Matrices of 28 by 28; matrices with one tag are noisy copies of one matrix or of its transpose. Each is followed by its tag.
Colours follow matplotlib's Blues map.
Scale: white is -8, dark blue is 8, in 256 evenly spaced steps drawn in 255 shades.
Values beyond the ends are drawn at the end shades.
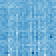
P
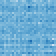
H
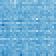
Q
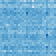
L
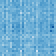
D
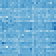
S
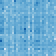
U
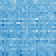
Q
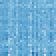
P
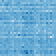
D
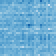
U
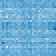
S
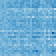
P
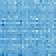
Q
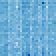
S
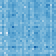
L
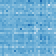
U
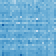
Q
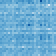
U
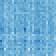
U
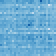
U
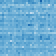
U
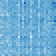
Q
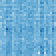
H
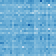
U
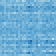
H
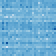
S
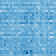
D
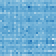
H
